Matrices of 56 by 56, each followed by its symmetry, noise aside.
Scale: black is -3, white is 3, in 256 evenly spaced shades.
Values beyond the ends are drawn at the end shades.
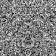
mirrored left to right.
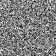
symmetric.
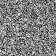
no symmetry.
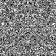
mirrored left to right.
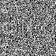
mirrored top to bottom.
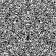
mirrored left to right.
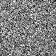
symmetric.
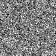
no symmetry.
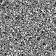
symmetric.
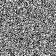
same after a half turn.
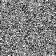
same after a half turn.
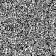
mirrored top to bottom.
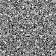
mirrored left to right.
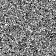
symmetric.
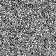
no symmetry.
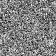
no symmetry.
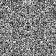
mirrored left to right.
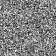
same after a half turn.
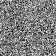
no symmetry.
